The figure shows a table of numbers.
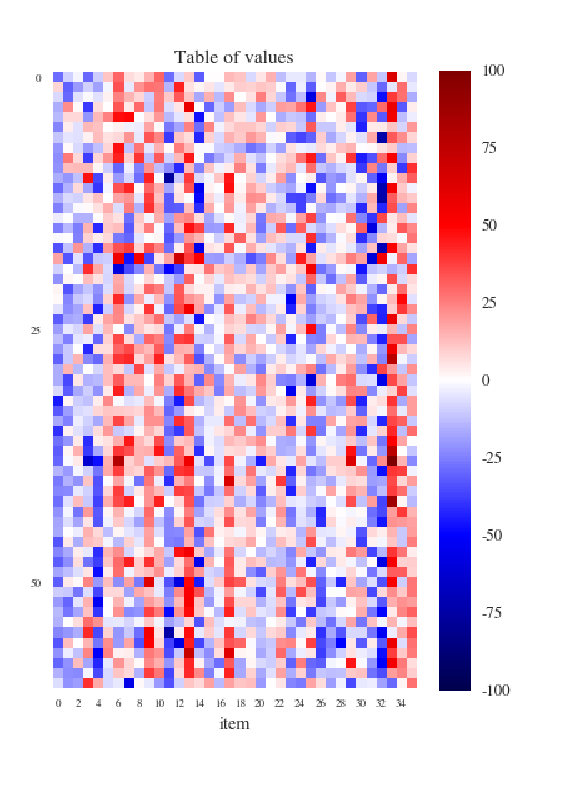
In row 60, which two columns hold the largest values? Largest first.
3, 35
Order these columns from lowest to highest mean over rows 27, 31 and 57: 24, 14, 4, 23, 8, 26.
23, 4, 26, 14, 24, 8
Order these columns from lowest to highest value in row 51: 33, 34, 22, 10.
10, 34, 33, 22
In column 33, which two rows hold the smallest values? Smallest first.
60, 19
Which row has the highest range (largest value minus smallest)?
38
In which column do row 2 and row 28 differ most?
25
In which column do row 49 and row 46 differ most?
4
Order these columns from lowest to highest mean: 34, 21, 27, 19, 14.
14, 27, 21, 19, 34
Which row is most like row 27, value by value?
36
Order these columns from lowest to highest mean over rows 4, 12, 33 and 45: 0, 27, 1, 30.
30, 0, 27, 1
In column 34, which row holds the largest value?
22
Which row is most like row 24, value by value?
0
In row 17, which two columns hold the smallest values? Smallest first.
32, 14
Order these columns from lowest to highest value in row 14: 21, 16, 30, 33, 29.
30, 16, 33, 21, 29
